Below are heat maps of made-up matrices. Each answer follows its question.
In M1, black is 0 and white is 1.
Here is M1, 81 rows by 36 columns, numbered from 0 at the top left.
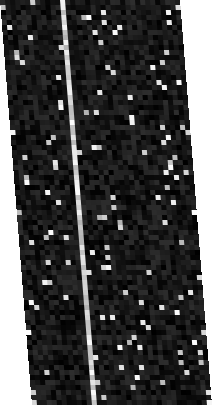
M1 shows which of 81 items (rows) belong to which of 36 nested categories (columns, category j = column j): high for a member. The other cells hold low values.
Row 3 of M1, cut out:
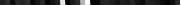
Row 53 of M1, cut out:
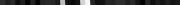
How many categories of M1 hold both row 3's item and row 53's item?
3
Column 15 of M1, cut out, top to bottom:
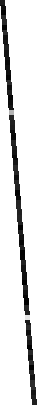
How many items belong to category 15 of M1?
2
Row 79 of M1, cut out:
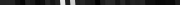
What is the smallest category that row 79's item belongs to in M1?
14
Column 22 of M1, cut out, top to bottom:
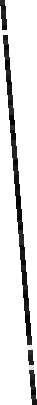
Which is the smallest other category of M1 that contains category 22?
18
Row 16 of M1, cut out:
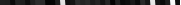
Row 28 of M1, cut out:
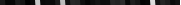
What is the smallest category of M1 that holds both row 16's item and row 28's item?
30
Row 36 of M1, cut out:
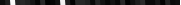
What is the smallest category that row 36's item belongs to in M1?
2
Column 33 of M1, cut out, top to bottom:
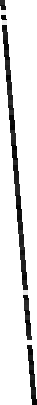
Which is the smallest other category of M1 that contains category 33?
20
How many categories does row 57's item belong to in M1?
1
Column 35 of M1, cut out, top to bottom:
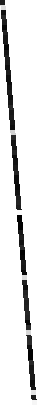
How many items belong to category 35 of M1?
7
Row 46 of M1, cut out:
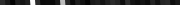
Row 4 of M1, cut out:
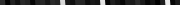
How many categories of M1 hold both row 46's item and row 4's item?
1
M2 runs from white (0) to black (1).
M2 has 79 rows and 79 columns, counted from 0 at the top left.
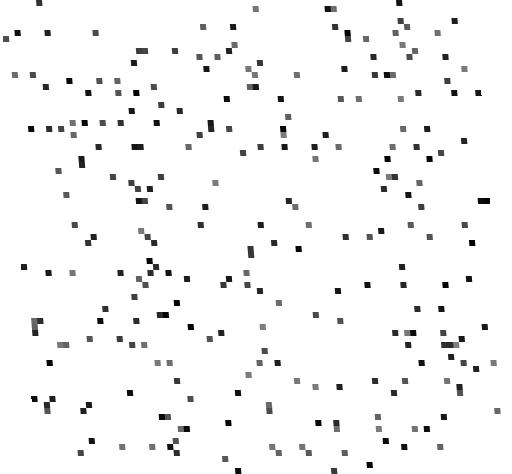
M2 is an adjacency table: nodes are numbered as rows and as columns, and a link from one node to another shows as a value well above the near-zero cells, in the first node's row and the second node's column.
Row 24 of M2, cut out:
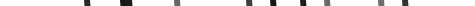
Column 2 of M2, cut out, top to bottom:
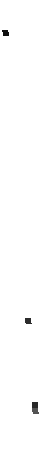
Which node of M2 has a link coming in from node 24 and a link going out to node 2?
node 67
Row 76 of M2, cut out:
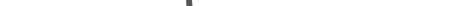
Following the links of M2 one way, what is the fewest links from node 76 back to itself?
5
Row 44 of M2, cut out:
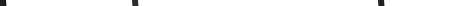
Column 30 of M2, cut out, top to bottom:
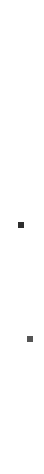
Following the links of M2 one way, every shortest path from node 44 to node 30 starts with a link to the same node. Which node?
node 22
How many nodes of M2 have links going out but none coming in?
3
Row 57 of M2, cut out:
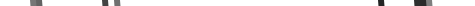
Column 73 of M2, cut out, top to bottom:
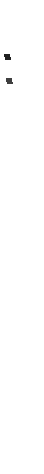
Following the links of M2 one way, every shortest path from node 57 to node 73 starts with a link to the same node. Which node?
node 5
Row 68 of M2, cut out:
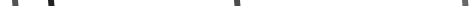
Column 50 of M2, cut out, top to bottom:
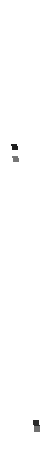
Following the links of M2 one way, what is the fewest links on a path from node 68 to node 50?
5
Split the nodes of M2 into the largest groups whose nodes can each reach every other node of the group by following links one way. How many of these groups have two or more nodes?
1
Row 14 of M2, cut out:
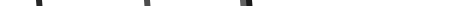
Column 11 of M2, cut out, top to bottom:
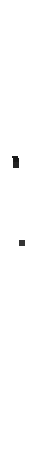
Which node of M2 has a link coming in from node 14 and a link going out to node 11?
node 40
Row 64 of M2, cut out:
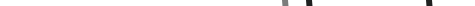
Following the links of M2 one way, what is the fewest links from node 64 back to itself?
4
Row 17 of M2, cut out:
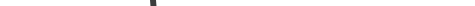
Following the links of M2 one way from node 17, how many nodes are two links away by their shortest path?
2
